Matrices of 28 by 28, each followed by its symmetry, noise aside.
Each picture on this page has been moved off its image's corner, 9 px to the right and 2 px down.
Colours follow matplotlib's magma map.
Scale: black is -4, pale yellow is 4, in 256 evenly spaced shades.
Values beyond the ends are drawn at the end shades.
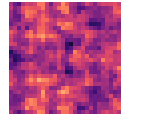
mirrored top to bottom.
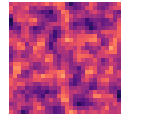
same after a half turn.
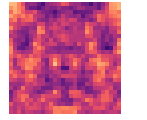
mirrored left to right.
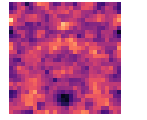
mirrored left to right.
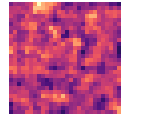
no symmetry.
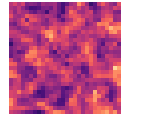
no symmetry.
